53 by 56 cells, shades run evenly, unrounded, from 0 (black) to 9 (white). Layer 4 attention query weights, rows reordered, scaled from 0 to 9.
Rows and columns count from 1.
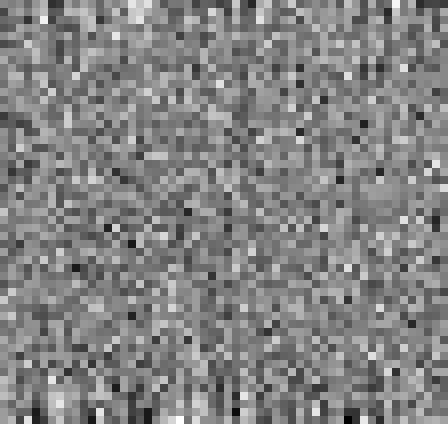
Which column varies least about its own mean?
42
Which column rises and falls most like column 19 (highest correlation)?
5
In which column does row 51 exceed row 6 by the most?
8
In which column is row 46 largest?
4
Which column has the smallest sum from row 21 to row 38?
29
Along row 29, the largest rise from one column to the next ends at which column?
15
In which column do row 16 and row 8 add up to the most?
9
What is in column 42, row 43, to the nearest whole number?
6
